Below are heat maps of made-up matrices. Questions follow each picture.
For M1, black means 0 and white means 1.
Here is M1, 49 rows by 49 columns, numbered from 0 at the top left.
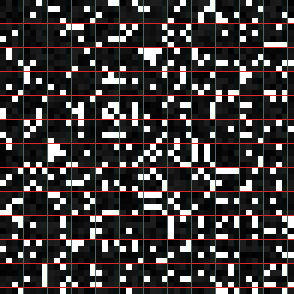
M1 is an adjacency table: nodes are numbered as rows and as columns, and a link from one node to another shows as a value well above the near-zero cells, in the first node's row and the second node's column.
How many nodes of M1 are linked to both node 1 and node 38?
0
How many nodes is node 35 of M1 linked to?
12
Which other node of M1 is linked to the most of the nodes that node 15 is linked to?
node 28
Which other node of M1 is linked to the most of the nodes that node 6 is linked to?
node 22
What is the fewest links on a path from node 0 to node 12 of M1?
2
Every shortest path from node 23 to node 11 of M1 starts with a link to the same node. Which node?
node 43
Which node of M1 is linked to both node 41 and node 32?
node 25
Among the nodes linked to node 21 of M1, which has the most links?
node 24
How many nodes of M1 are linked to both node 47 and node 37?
4
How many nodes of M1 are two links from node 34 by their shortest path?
10
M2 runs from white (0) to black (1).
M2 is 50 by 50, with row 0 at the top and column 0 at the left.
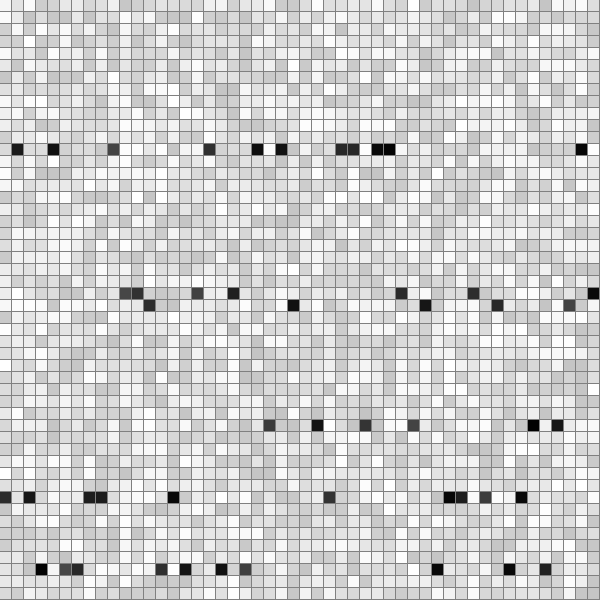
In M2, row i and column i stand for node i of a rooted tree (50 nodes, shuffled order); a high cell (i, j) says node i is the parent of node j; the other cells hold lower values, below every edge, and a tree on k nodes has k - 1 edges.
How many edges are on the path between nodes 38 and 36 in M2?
4
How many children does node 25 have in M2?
5
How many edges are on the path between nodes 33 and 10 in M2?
2
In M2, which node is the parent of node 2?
41
